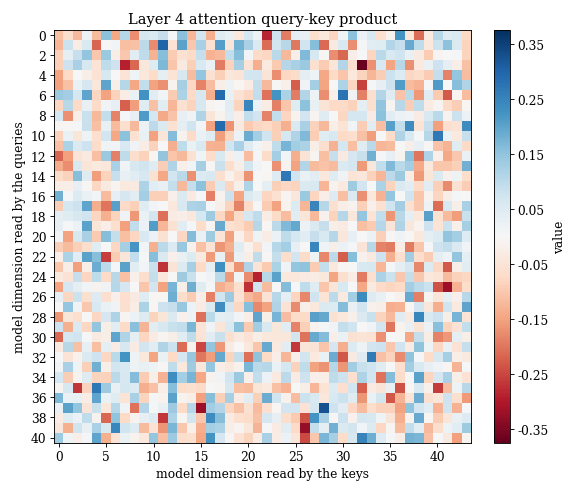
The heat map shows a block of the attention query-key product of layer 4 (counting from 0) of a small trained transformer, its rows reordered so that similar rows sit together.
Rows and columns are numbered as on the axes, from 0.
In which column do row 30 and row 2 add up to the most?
27
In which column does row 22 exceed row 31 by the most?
25
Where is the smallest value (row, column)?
3, 32
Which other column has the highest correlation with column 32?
33
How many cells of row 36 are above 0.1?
8
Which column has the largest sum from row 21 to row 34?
14
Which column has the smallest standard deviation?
39
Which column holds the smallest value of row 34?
34
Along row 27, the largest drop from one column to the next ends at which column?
21
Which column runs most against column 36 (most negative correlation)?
4
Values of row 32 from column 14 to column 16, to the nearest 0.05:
0.15 -0.2 -0.15
